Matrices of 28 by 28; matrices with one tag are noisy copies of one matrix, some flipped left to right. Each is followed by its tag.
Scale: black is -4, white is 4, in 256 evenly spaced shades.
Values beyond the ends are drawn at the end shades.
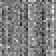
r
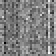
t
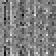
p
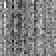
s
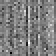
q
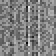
q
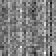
p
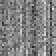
p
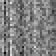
p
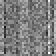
t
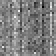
s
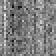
s
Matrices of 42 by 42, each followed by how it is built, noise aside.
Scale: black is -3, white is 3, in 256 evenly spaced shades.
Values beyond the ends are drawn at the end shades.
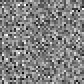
repeating rows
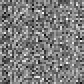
repeating rows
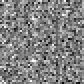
repeating rows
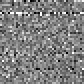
uneven rows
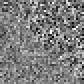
upper triangular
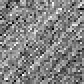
Hankel
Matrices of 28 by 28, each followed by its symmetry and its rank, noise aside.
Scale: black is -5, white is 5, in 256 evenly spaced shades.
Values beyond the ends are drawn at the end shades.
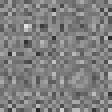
symmetric, rank three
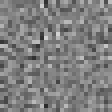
antisymmetric, rank four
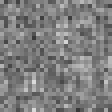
no symmetry, rank four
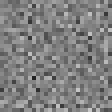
no symmetry, rank five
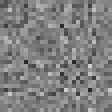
symmetric, rank five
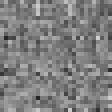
antisymmetric, rank four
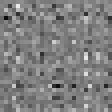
antisymmetric, rank four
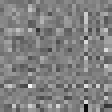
no symmetry, rank four
